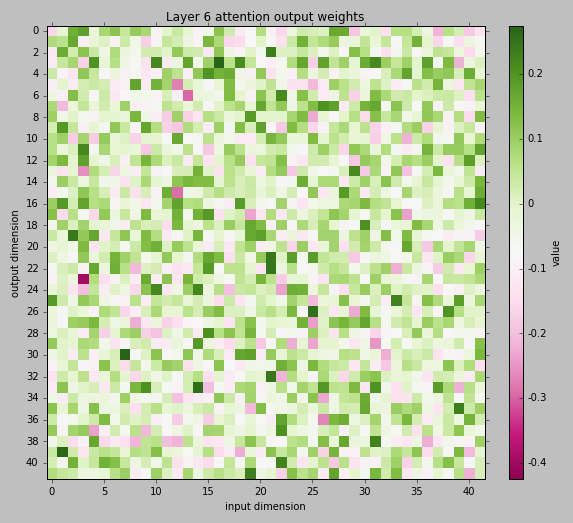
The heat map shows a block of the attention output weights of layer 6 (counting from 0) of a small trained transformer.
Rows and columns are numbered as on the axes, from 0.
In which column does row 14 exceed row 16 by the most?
24
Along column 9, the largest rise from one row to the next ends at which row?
12
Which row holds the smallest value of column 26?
36
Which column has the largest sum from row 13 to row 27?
14
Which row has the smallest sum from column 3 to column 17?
38
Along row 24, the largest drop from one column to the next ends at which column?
11
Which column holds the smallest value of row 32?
22
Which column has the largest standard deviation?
3
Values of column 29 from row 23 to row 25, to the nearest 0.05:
0.05 0.05 0
